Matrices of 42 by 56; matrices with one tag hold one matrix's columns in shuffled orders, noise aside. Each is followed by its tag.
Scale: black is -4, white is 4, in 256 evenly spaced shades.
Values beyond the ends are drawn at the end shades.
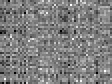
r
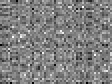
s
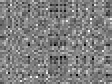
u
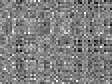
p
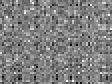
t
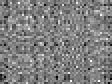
t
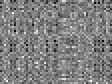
p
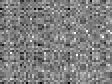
s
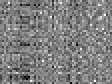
t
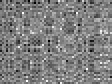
p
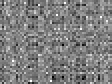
t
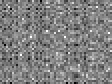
s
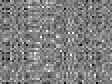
s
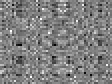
u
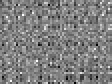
t
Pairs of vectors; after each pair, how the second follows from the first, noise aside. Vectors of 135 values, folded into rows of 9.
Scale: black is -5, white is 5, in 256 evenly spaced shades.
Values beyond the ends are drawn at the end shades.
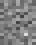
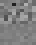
wrapped around, negated, partly zeroed.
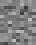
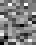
wrapped around, scaled up.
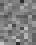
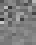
wrapped around, negated, partly zeroed.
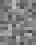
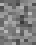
wrapped around, negated.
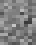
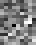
negated, scaled up.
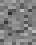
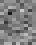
copied.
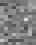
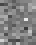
copied.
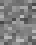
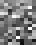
wrapped around, scaled up.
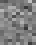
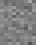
shrunk.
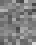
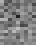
wrapped around, negated.
